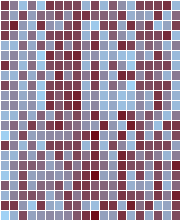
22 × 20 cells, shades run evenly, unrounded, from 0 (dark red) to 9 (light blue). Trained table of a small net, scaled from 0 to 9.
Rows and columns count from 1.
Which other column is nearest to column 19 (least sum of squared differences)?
4
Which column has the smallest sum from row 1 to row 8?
9
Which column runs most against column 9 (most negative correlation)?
20
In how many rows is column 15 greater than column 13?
13
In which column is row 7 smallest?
1
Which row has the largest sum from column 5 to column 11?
21
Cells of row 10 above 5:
15
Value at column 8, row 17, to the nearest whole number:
3
